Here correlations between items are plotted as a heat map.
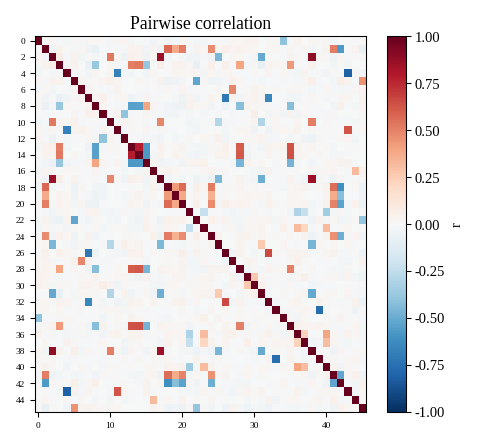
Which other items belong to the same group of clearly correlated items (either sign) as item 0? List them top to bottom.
34
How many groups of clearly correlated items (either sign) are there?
13
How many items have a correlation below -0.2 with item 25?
4
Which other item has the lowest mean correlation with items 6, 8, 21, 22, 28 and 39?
33
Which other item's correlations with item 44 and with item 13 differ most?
14
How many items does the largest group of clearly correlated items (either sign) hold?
7
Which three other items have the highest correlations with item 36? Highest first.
40, 23, 37
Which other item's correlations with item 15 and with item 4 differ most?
43
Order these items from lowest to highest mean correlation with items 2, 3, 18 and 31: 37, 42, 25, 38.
42, 25, 37, 38
